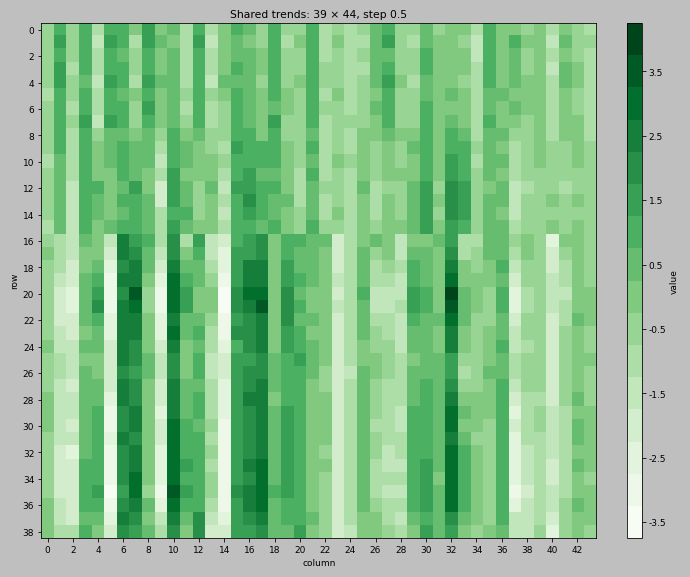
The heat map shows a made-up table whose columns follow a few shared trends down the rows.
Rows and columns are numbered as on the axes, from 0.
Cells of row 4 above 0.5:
9
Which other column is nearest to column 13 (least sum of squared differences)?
24
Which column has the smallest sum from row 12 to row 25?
14
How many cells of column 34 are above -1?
28
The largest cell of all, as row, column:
20, 32
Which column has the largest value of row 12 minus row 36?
5
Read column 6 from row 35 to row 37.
1.5 2 2.5
